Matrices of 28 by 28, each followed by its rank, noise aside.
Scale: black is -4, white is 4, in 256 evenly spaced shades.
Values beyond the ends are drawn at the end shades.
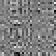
three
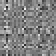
three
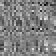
three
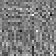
five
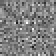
five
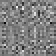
four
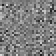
five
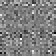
five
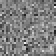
six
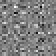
three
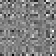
three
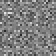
six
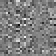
three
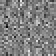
seven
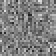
seven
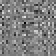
three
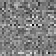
four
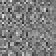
four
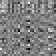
three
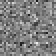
five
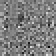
six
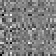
four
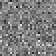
six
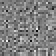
four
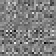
four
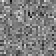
six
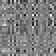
three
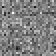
seven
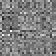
four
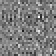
seven
